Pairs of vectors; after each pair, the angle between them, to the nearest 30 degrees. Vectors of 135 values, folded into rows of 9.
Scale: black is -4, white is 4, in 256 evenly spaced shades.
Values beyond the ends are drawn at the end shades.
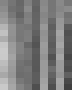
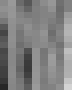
120 degrees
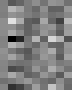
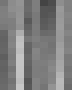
90 degrees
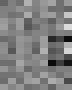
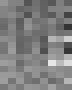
150 degrees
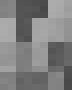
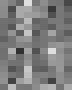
120 degrees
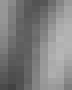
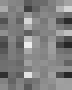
90 degrees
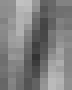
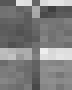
90 degrees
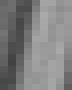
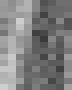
150 degrees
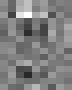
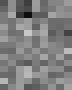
150 degrees
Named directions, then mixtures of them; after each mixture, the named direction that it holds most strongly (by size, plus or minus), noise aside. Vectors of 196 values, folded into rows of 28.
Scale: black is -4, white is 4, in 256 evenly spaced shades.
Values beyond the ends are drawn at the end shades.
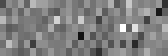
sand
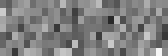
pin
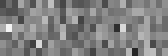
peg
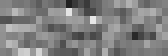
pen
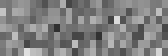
pin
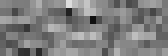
pen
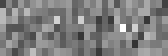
sand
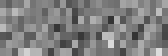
pin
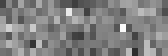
peg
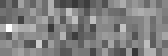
peg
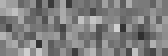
peg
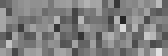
pin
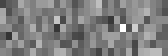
pin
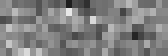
pen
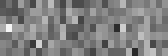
peg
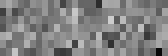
pin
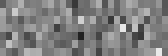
pin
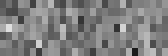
peg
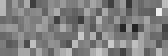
sand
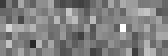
peg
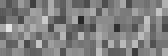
peg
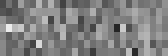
peg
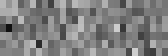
peg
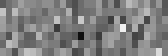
pin
